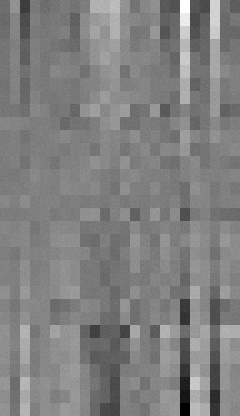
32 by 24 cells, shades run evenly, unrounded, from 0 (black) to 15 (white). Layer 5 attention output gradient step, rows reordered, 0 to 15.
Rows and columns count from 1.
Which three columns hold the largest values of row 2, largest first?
19, 22, 12
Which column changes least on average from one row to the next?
5
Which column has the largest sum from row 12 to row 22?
20
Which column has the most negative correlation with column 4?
2
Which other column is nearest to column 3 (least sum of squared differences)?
21
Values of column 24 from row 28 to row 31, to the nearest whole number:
9 8 8 8
